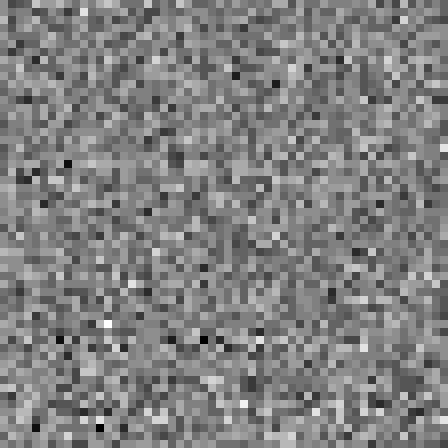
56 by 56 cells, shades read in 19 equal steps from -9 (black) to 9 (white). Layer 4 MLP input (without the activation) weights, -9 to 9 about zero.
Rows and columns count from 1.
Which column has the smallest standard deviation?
17
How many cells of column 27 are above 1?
11
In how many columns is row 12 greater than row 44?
22
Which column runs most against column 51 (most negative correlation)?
44
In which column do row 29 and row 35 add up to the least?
16
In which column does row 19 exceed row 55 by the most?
56
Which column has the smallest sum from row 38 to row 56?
8
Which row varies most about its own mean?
43
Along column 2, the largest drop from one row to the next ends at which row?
50
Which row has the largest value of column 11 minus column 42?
2
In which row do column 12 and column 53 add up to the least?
52
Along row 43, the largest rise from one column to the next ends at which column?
9
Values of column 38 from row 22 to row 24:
0 4 1
